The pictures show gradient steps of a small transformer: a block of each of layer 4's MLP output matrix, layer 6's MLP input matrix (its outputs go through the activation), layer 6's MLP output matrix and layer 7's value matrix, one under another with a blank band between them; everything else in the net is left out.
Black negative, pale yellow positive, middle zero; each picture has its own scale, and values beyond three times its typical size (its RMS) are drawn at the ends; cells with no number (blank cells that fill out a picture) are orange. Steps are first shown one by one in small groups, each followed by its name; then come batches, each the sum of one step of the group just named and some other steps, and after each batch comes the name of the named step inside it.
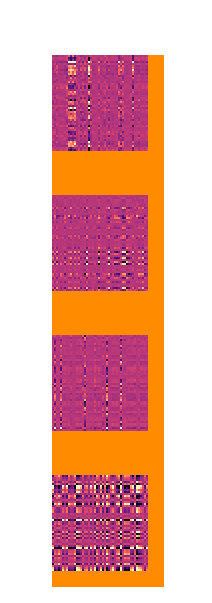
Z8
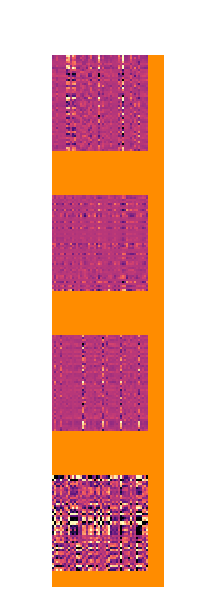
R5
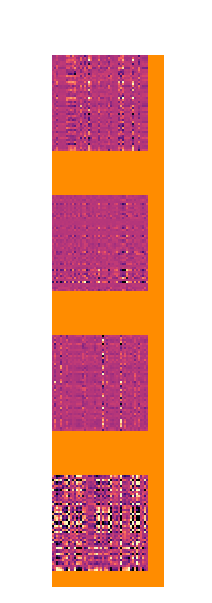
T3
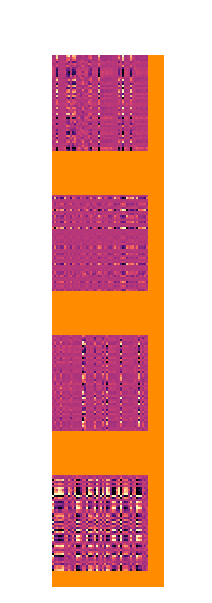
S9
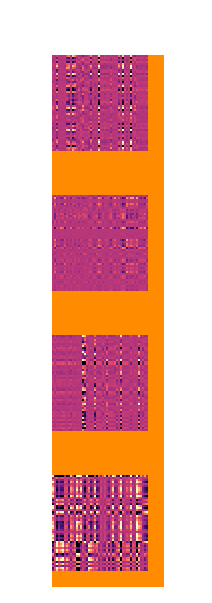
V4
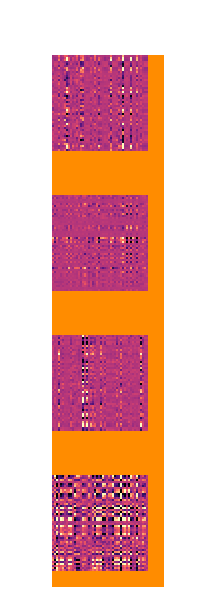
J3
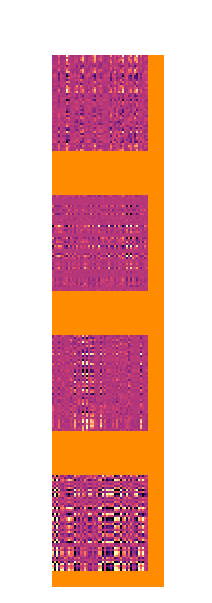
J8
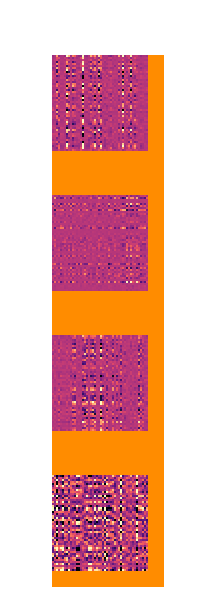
V4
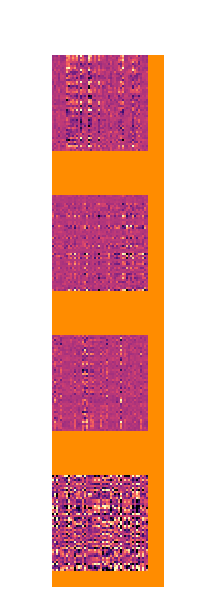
J8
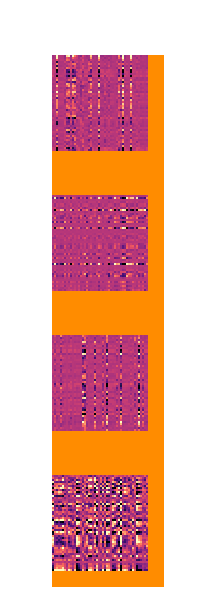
S9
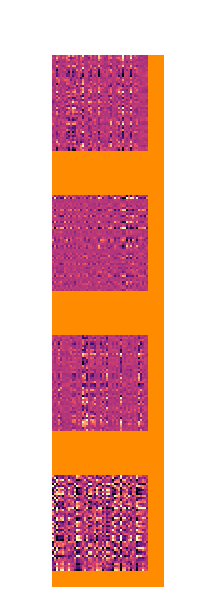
S9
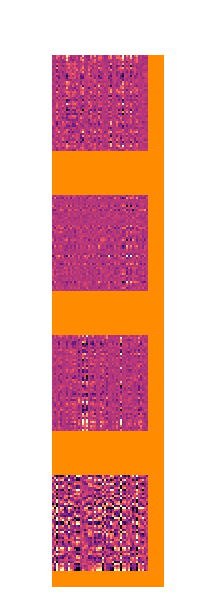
J8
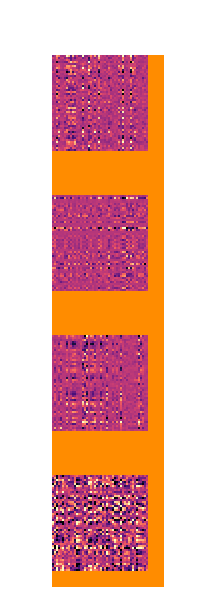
Z8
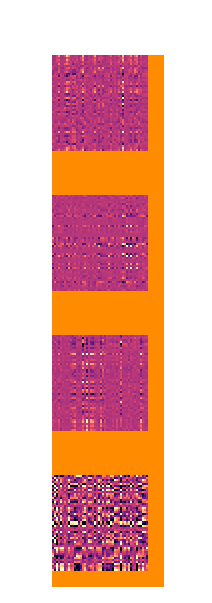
J8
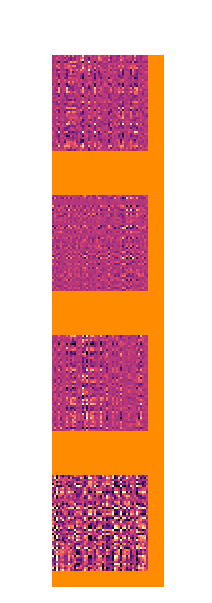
Z8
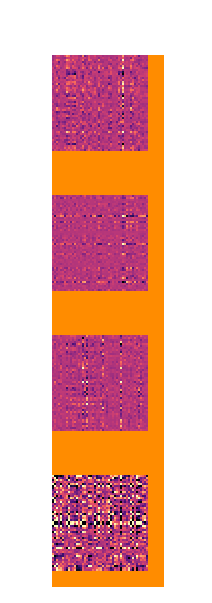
T3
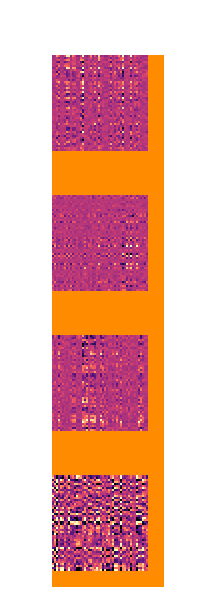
R5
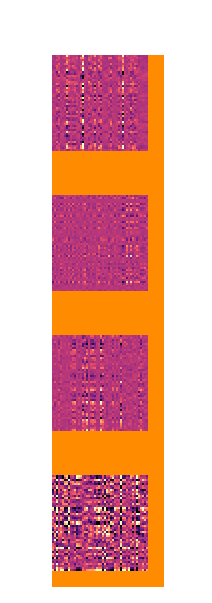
T3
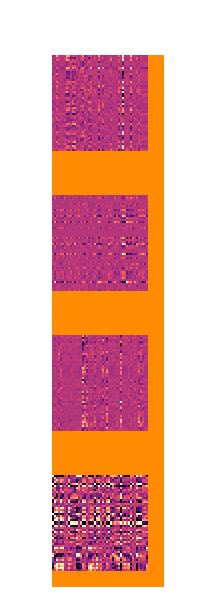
J3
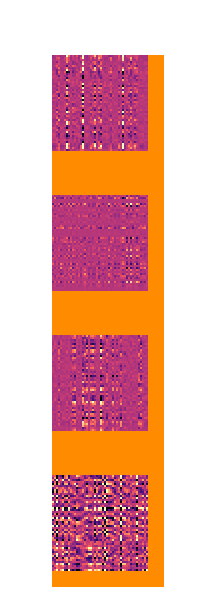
J3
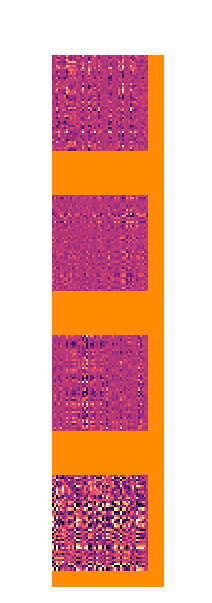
Z8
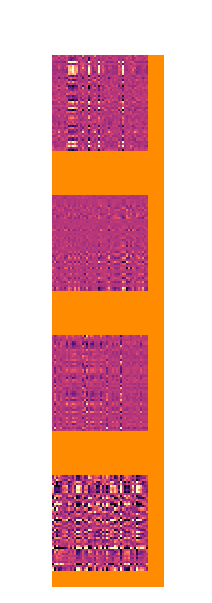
Z8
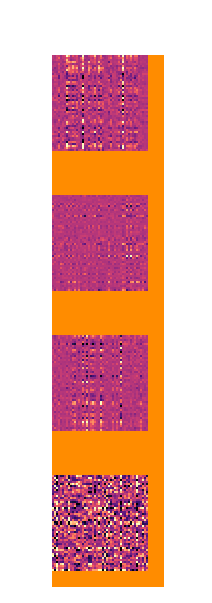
J8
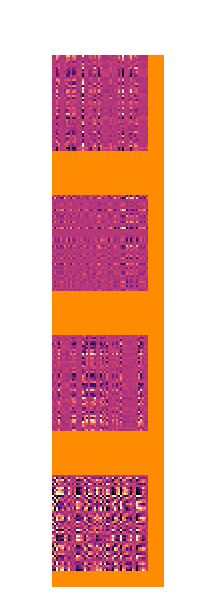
S9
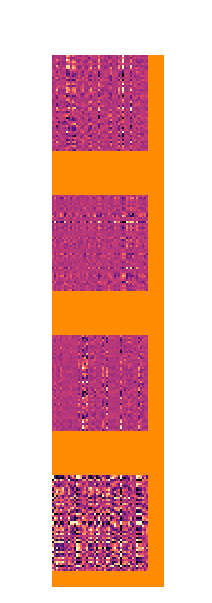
R5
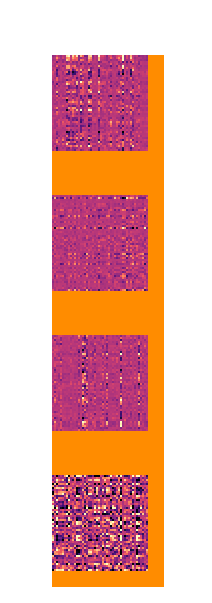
S9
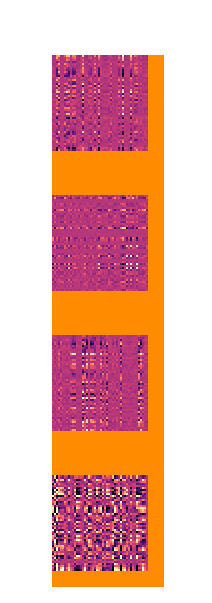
S9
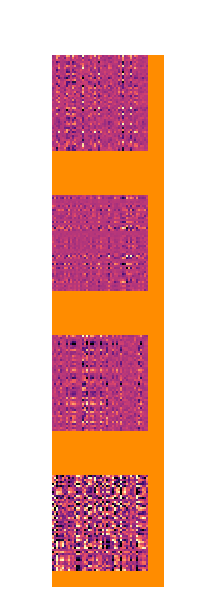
S9
